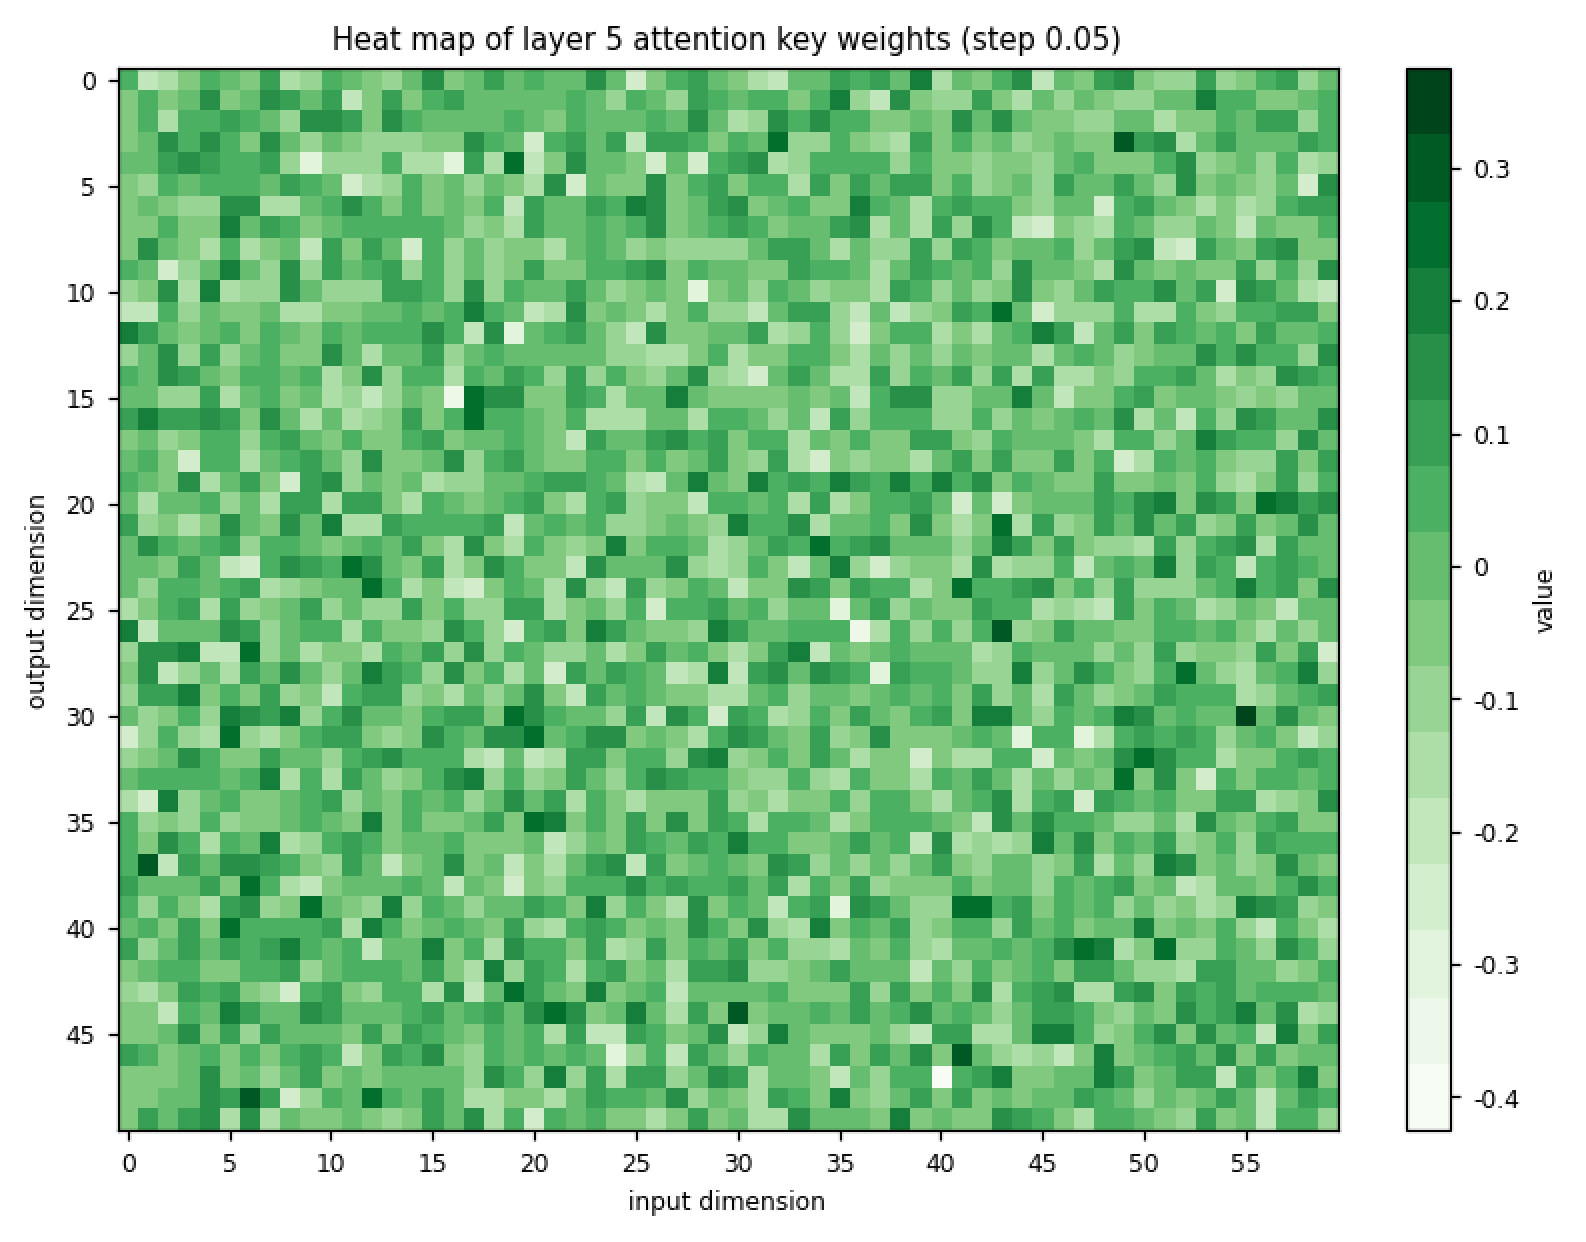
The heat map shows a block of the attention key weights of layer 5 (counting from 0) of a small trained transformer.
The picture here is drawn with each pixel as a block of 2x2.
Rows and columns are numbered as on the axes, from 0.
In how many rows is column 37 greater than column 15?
15
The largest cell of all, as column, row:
55, 30
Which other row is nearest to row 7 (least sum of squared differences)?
6
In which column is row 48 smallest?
8
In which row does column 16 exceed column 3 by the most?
18
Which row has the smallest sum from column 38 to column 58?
7
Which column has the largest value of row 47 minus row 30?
29
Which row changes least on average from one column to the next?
2
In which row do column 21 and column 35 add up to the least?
25
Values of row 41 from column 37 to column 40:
-0.05 0.05 -0.1 -0.15
